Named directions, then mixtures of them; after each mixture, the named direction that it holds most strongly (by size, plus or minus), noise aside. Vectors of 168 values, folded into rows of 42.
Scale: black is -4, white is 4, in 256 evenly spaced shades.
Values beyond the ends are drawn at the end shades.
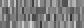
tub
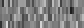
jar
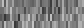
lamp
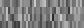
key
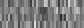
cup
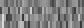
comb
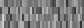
comb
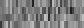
jar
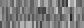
tub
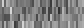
lamp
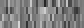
cup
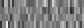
jar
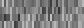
lamp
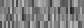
jar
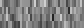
key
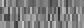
lamp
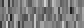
jar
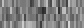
tub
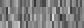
key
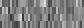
key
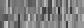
lamp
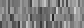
key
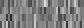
cup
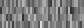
jar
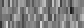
jar
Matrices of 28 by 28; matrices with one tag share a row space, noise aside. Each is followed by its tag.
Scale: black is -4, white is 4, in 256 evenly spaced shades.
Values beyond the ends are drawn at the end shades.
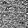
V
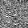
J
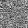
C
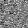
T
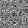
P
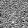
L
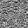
V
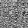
L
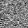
T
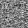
V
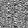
J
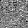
P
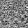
V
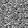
J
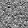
J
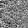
T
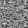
V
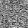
P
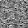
V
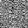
L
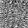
L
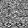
J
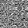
L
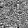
T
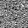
L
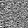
T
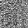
T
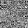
C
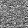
C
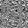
L
